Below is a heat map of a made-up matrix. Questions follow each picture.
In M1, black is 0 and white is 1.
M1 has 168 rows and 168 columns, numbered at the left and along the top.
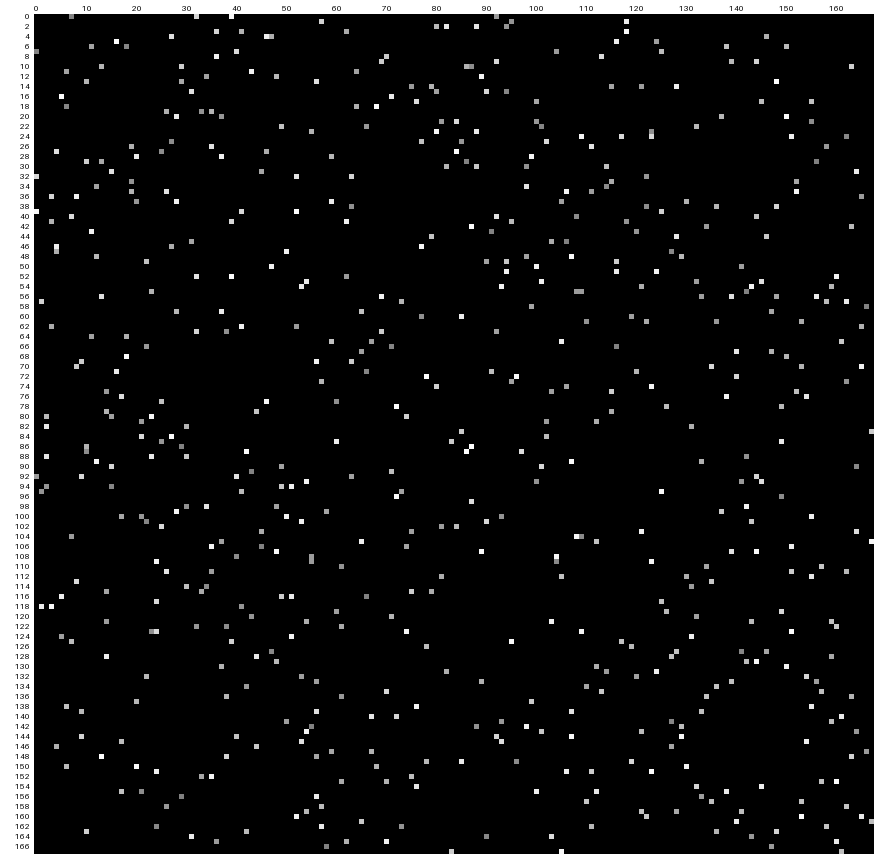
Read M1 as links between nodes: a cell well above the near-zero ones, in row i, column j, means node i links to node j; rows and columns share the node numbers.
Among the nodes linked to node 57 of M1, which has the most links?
node 162
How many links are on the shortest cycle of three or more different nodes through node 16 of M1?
5
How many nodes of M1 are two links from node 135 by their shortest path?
4
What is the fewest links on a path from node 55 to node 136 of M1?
6
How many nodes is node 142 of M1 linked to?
4
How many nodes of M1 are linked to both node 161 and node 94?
0
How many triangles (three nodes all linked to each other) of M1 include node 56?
3
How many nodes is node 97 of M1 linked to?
1
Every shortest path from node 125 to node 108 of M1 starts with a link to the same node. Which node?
node 7
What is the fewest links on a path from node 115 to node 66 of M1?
6
